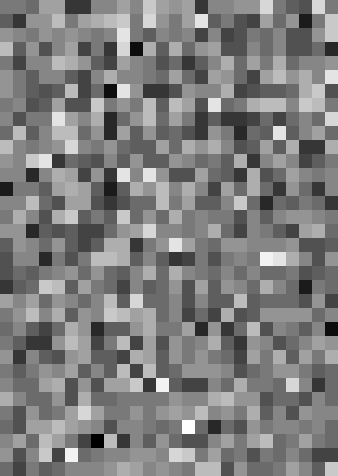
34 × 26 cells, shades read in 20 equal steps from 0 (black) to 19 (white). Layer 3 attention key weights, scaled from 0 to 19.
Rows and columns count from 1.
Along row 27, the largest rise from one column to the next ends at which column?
12
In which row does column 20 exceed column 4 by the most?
24
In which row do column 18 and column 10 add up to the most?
7
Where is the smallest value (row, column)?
32, 8
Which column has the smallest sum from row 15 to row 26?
4
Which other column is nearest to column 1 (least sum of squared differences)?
17
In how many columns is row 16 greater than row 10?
15
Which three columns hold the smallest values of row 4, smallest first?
11, 26, 9
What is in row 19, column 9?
14
